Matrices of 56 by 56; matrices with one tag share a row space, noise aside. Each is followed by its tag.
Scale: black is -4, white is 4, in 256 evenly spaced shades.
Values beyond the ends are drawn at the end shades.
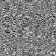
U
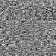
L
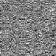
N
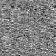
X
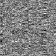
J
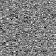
L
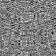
X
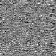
N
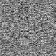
X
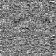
N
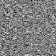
U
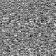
X
